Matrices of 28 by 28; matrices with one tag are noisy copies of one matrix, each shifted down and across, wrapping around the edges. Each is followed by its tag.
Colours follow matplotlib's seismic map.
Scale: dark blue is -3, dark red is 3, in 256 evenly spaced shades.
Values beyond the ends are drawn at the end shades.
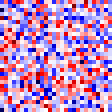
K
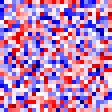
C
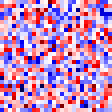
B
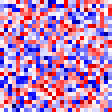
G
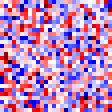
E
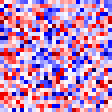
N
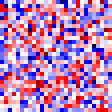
B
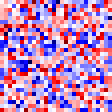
G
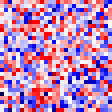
N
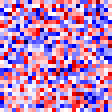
E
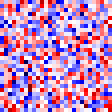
E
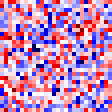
N
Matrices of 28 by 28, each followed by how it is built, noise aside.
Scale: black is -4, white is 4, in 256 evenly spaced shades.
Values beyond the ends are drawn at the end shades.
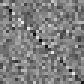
diagonal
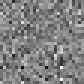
low rank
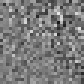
upper triangular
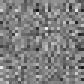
low rank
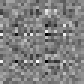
low rank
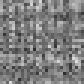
blocks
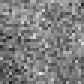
smooth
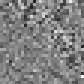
upper triangular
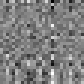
low rank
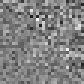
upper triangular
